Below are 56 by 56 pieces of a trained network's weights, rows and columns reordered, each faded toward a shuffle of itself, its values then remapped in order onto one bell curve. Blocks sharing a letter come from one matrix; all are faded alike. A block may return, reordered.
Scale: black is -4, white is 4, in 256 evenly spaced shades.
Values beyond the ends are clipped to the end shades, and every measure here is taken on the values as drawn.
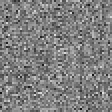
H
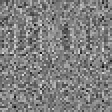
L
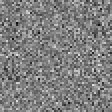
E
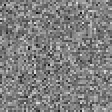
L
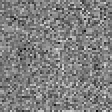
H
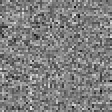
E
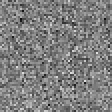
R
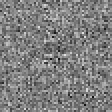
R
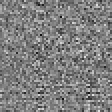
R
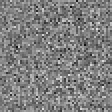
R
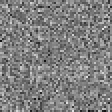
E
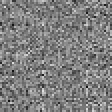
L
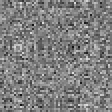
L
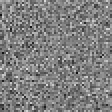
R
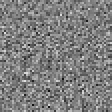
E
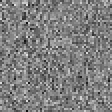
L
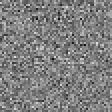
H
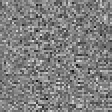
E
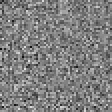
L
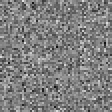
R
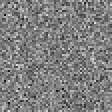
L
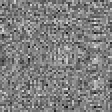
L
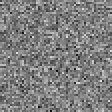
L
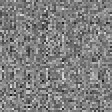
L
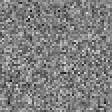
E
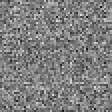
R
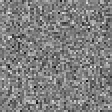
H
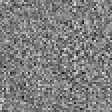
H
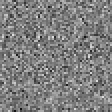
H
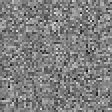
H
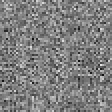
L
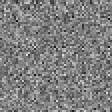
E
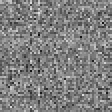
R
